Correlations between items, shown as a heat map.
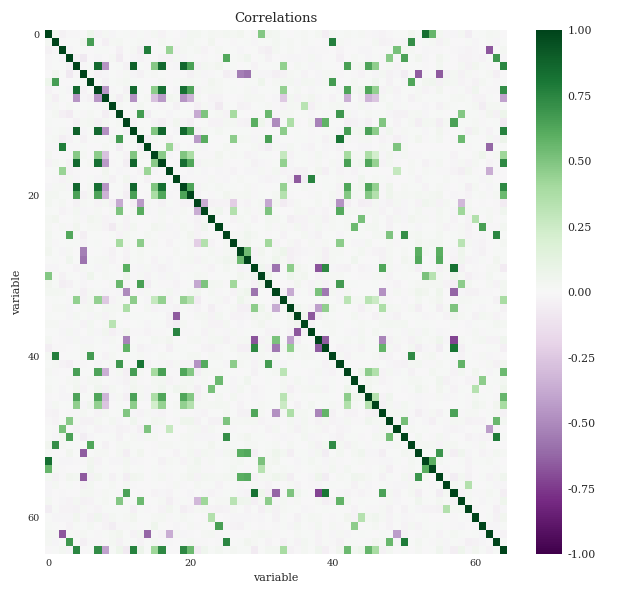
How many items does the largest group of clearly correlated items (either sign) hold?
13
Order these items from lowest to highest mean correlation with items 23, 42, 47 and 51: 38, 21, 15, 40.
38, 21, 15, 40
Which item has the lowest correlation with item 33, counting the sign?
8
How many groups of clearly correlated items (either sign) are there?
13
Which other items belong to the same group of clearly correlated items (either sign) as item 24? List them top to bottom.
43, 61
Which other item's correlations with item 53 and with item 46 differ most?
0
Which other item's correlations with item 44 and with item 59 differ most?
23
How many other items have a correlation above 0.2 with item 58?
6
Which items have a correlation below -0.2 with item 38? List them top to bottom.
11, 29, 34, 39, 47, 57
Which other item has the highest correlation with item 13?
41
